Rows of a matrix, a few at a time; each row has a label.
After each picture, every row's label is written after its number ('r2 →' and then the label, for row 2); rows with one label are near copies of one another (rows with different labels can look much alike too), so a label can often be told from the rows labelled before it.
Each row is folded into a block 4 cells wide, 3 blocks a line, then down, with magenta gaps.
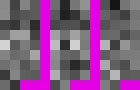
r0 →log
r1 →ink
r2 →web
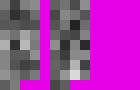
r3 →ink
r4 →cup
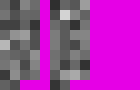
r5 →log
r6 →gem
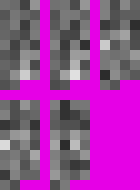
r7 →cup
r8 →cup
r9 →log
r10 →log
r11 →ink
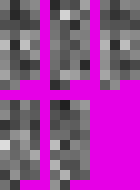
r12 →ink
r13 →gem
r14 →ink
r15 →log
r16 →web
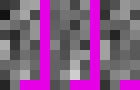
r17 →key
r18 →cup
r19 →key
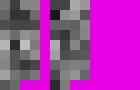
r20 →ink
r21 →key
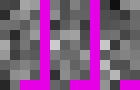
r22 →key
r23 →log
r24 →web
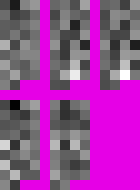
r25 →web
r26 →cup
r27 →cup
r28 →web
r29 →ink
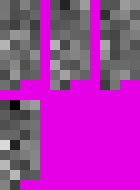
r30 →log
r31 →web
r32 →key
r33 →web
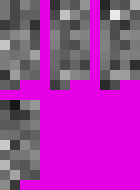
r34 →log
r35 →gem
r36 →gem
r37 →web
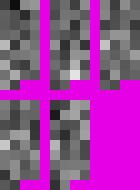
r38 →web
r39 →cup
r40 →log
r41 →log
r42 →key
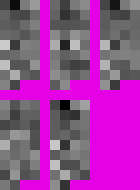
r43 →web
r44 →ink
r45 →web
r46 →log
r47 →web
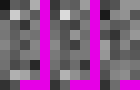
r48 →gem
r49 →gem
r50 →key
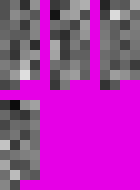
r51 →cup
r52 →key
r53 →gem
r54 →web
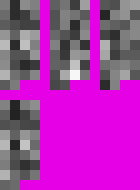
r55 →ink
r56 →cup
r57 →key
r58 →ink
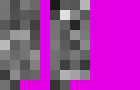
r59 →log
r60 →gem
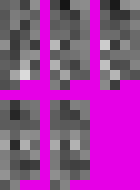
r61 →cup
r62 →web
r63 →web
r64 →ink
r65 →ink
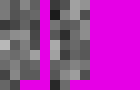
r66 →log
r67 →key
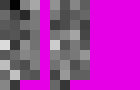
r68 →web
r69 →log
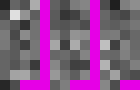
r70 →gem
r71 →ink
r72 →web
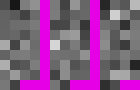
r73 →web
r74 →log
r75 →gem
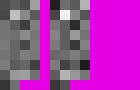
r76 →gem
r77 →gem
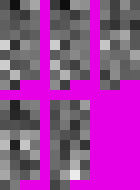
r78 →web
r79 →web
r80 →log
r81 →ink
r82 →cup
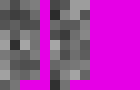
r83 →ink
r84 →key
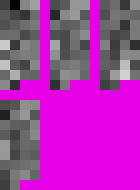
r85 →web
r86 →key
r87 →cup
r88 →key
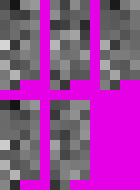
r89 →web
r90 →log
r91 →web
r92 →web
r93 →key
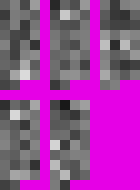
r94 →cup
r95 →gem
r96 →ink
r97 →gem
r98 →web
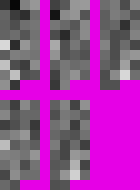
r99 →web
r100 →key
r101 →cup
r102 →log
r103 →cup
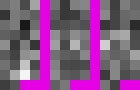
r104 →cup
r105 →ink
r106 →log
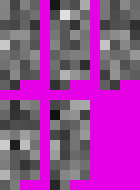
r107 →log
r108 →gem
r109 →log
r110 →ink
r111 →key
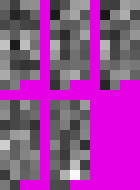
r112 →ink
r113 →key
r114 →key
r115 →log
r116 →cup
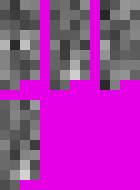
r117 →ink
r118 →cup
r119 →key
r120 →cup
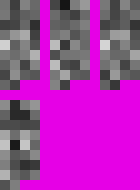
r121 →log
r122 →web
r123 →log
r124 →ink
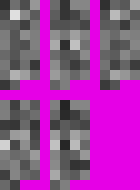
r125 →gem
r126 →ink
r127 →gem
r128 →log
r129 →ink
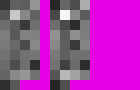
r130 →gem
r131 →gem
